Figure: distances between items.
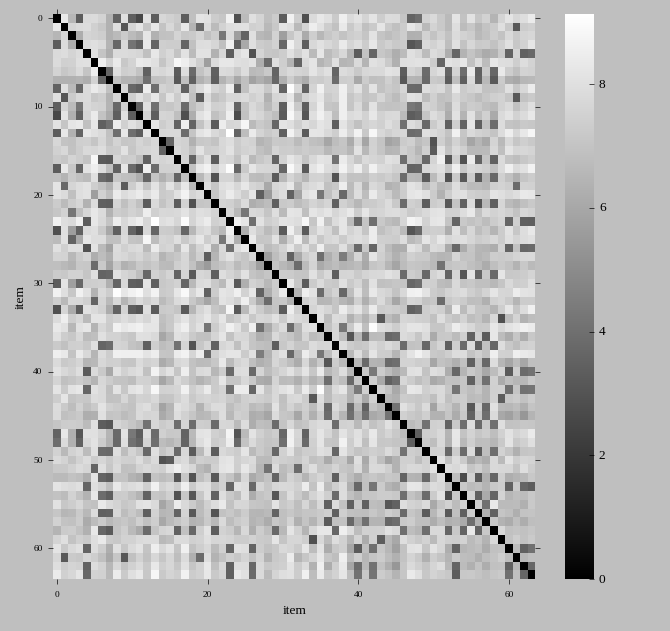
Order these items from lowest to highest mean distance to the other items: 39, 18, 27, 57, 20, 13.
18, 57, 39, 27, 13, 20
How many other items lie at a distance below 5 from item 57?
6
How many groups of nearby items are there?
10
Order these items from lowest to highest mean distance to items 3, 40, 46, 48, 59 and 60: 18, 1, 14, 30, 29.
30, 18, 29, 14, 1
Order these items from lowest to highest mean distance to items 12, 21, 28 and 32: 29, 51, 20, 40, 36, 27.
29, 51, 27, 20, 40, 36
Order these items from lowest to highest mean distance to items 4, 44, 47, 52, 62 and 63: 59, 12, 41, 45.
45, 41, 12, 59
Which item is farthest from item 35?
42
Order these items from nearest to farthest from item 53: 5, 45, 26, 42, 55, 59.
26, 42, 45, 55, 59, 5
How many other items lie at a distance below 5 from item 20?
4
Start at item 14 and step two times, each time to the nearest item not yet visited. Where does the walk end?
15
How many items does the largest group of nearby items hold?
14
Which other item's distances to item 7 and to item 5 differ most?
16
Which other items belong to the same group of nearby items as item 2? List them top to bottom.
22, 25
